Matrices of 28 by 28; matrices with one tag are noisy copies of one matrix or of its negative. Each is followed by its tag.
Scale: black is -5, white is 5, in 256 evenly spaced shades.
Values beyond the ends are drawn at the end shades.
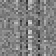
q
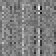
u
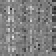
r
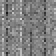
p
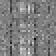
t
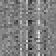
q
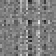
q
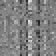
q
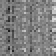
r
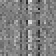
q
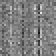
u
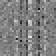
q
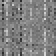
p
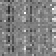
r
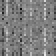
p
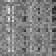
r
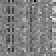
r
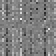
p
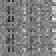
r
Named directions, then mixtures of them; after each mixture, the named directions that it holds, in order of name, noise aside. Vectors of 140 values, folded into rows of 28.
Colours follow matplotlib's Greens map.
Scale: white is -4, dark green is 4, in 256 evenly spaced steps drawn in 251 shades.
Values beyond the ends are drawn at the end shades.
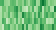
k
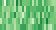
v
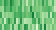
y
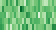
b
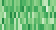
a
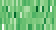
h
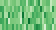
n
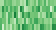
b, h, k.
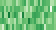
h, k, n.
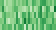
a, k, y.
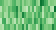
k.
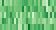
a, y.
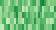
k.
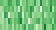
n.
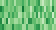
b, k, n.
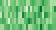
k, n.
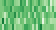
a, n, y.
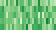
b, n, v.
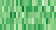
a, k, v.
